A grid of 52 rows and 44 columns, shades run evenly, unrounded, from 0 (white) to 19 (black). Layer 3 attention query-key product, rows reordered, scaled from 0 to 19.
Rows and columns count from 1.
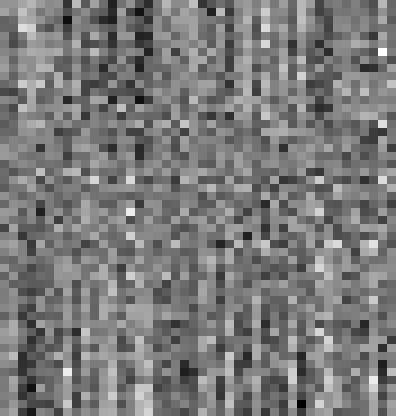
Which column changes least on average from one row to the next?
22
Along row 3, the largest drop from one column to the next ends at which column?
9
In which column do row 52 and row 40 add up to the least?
17
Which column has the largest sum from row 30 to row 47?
4
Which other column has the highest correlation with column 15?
11
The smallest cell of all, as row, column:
7, 43
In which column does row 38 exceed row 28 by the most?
25
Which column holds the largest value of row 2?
16
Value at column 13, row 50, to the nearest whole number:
4
